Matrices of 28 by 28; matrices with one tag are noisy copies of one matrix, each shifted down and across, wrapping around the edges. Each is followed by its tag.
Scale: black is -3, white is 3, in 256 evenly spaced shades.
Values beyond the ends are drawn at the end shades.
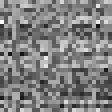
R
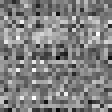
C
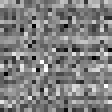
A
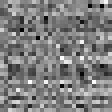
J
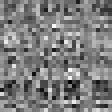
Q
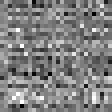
C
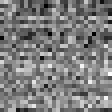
Q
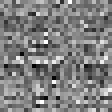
J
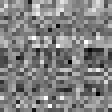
Q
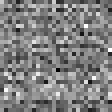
C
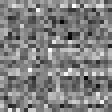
R
